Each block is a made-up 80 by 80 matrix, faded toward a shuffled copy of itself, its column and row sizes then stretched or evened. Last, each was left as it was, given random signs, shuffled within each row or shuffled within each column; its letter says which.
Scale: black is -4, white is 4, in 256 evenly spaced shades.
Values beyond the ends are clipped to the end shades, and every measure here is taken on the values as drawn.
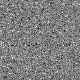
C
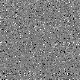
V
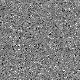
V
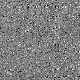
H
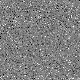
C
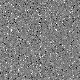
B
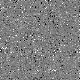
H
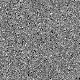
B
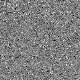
C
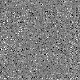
H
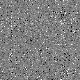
V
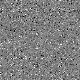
V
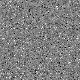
C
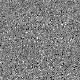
V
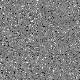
B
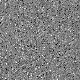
B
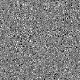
H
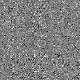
H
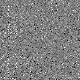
V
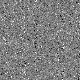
B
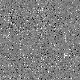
V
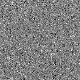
V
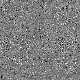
V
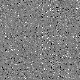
V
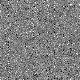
B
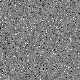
B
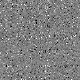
H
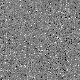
B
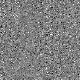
H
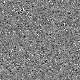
C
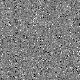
H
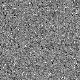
B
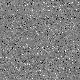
C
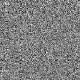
H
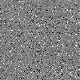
H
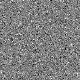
V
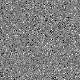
H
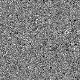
V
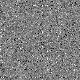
V
